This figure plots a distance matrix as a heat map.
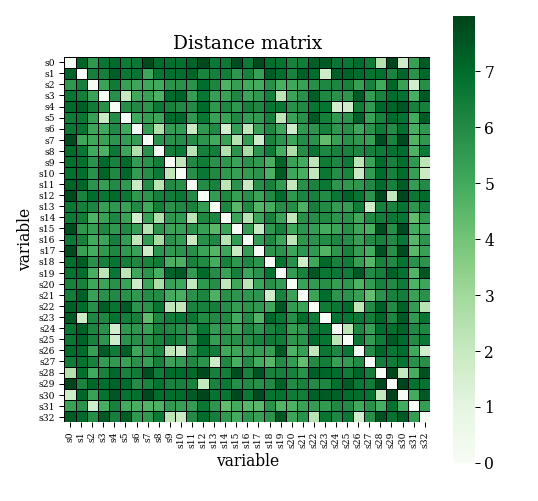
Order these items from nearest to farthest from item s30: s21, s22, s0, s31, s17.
s0, s31, s21, s22, s17
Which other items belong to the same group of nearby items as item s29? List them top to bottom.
s12
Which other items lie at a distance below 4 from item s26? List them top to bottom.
s9, s10, s22, s32
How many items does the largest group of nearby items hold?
6
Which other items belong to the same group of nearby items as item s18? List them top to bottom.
s21
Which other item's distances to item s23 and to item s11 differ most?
s1
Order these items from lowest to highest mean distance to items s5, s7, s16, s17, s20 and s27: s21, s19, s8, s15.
s15, s8, s19, s21
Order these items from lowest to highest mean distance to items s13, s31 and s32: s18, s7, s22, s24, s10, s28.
s10, s22, s7, s18, s24, s28
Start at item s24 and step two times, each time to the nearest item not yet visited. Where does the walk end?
s25
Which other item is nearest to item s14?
s6
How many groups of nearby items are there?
11
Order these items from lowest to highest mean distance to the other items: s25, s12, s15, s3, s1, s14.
s14, s15, s3, s25, s12, s1
